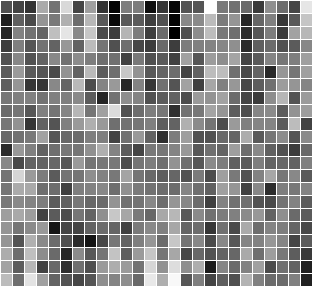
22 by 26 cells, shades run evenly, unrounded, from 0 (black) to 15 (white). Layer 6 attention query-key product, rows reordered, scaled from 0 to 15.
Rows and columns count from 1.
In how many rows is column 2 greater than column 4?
13
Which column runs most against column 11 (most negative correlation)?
16
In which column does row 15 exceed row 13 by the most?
2
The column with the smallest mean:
21
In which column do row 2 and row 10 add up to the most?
8
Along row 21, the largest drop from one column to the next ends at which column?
18
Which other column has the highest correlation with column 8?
6
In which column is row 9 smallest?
15
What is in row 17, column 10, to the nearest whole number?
12
